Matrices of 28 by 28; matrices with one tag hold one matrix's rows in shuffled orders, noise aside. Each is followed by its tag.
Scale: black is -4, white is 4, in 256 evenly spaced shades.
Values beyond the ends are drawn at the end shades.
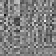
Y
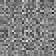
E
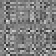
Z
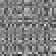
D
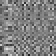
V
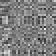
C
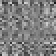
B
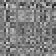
Z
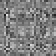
Z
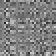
Z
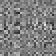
Y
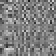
V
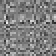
Z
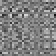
B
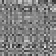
D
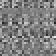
B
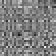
D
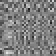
V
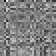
Z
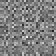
E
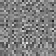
E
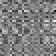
B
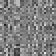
Y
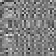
V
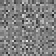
E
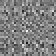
E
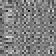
V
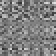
B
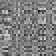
C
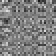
C
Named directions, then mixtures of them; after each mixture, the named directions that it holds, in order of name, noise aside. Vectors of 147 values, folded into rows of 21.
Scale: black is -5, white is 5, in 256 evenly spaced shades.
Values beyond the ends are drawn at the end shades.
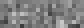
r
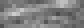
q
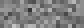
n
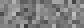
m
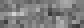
q, r.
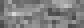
q, r.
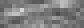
q.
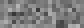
n, r.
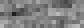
q, r.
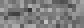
n, q.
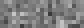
r.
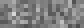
m, r.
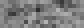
m, q.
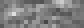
m, q.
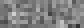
m, r.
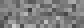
n, r.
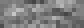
m, n, q.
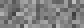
m.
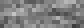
n, q, r.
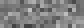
n.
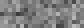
m, q, r.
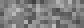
m, n, q.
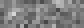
m, q.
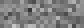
n.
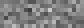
n.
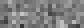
r.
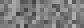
m.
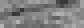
q.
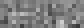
r.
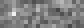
m, q, r.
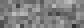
n, q, r.
